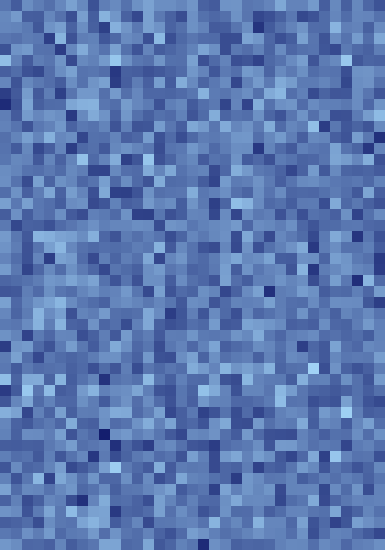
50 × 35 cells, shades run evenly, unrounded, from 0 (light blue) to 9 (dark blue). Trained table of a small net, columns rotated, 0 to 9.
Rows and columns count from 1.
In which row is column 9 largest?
42
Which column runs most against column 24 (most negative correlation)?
11
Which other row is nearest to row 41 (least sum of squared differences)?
7
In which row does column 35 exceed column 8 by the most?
15
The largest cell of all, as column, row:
10, 40
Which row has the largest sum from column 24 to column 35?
2
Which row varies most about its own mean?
36
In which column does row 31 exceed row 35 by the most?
3
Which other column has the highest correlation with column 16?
22
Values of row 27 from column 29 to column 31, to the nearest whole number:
3 6 5
